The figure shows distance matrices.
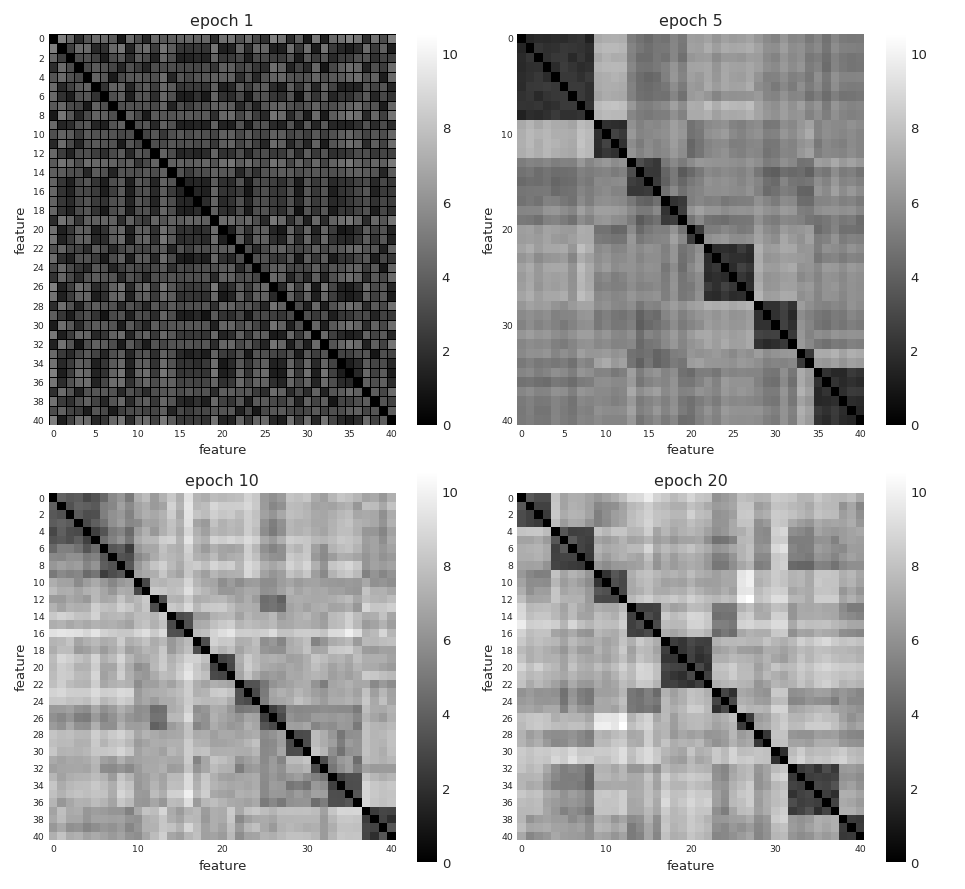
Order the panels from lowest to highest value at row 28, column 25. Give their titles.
epoch 1, epoch 10, epoch 5, epoch 20
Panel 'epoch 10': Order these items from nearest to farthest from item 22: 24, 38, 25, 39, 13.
24, 25, 38, 39, 13
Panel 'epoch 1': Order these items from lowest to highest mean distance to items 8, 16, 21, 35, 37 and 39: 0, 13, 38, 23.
23, 38, 0, 13
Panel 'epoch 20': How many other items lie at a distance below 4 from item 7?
4
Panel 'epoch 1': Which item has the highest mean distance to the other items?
13
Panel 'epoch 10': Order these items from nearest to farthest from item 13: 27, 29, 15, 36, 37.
27, 36, 29, 15, 37
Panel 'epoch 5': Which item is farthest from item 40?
33
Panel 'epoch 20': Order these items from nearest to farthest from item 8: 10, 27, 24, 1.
24, 10, 1, 27
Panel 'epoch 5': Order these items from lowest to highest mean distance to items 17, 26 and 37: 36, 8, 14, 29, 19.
19, 36, 14, 29, 8
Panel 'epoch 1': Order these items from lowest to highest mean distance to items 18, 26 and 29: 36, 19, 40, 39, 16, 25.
16, 40, 36, 39, 25, 19
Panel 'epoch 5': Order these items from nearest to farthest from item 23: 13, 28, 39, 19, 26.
26, 19, 39, 13, 28
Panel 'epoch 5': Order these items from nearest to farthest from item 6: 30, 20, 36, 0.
0, 36, 30, 20
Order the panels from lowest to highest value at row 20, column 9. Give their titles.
epoch 1, epoch 5, epoch 10, epoch 20
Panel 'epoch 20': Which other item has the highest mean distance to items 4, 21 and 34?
15
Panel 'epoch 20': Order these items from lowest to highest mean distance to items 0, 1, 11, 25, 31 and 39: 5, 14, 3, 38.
3, 38, 5, 14
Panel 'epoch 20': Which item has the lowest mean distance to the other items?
8
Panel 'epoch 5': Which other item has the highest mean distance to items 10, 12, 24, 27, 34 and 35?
7
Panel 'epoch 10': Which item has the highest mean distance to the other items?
16
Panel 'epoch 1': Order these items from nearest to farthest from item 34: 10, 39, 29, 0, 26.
26, 29, 39, 10, 0
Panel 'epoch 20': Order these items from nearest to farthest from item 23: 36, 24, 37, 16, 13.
24, 16, 13, 37, 36
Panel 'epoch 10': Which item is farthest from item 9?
23
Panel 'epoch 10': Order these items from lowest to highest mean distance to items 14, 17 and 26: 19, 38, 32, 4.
32, 4, 38, 19
